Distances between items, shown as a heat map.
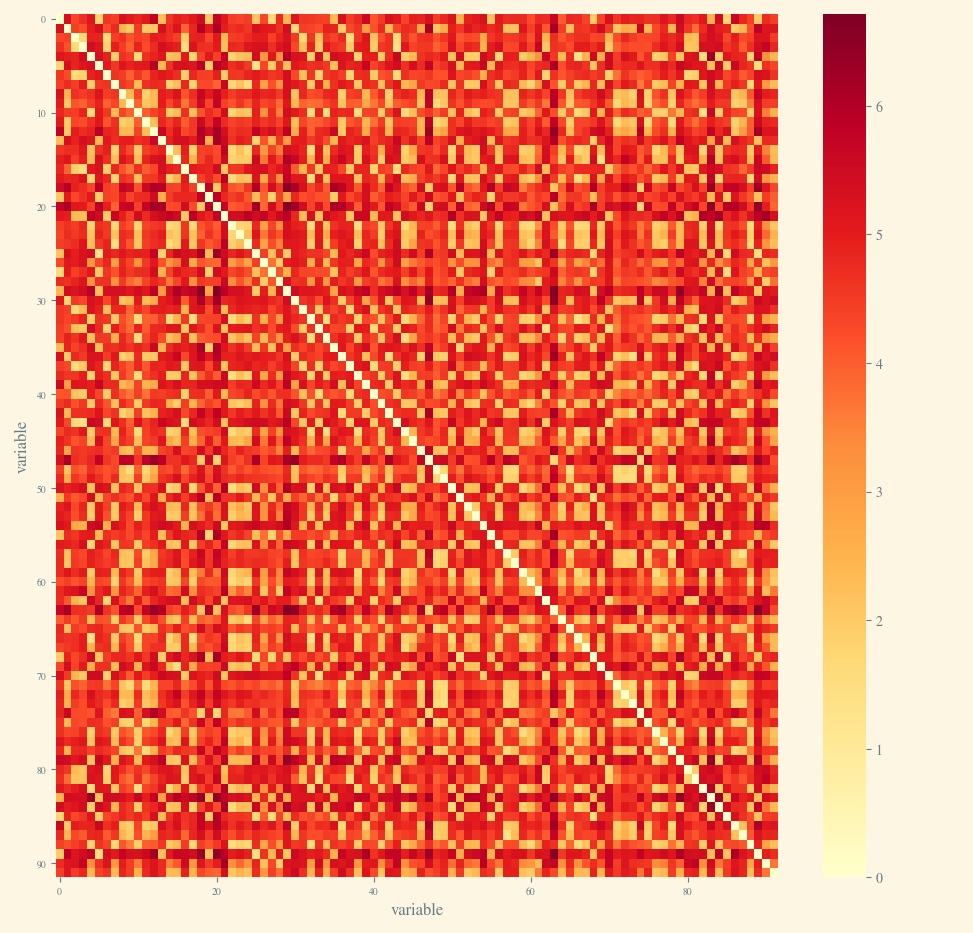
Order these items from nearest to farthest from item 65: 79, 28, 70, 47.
28, 70, 79, 47
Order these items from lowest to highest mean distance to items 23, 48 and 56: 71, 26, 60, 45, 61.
60, 45, 71, 26, 61
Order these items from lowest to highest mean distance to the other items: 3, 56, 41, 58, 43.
41, 56, 58, 3, 43
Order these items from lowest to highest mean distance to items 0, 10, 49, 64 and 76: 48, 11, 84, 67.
67, 84, 48, 11
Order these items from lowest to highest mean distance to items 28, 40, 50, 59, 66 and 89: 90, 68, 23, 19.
23, 90, 19, 68
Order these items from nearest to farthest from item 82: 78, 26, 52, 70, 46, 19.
52, 26, 78, 46, 19, 70
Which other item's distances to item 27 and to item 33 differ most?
70
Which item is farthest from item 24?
21
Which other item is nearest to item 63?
47
